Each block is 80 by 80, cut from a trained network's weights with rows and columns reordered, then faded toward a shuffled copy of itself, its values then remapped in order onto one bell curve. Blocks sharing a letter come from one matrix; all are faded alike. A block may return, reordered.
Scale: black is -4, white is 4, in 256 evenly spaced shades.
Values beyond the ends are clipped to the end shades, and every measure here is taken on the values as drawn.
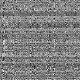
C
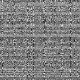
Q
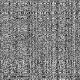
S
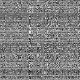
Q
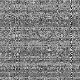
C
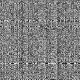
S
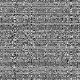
C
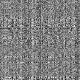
S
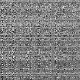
Q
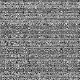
C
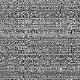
C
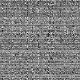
C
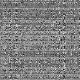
C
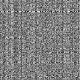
S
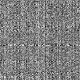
S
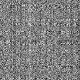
S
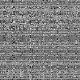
C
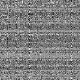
Q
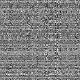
Q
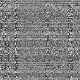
Q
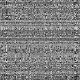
C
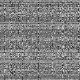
Q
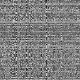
Q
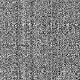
S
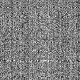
S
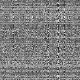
Q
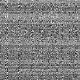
Q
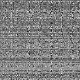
C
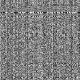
S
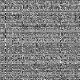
C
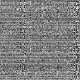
Q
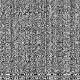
S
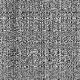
S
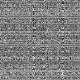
C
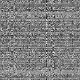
C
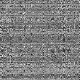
C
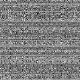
C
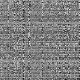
Q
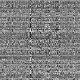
C
